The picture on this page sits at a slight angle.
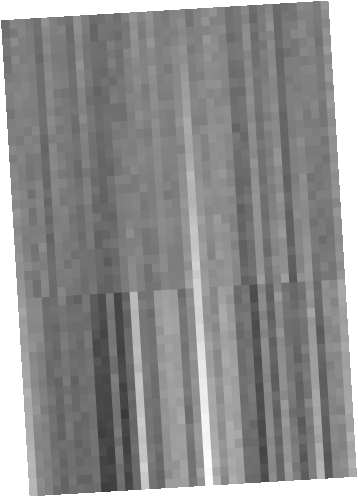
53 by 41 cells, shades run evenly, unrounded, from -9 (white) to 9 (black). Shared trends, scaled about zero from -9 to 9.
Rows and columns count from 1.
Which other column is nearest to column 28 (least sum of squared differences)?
4
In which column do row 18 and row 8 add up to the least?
23
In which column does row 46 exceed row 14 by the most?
10
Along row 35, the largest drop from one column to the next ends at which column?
15
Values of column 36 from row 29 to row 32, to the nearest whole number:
0 0 -1 1
